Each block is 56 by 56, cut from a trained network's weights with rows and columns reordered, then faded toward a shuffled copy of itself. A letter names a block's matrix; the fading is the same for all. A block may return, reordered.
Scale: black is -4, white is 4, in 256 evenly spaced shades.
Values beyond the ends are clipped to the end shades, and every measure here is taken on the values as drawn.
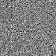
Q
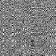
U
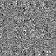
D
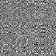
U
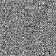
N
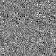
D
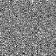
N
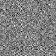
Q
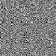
Q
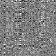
U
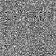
N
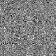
N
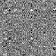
Q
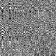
Q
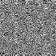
N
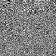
N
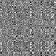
U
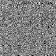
N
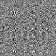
Q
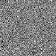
D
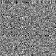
N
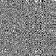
Q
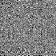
N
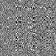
U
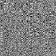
D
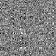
D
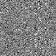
D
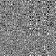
U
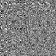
Q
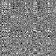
U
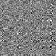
Q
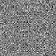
D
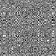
U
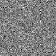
Q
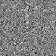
N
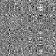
U
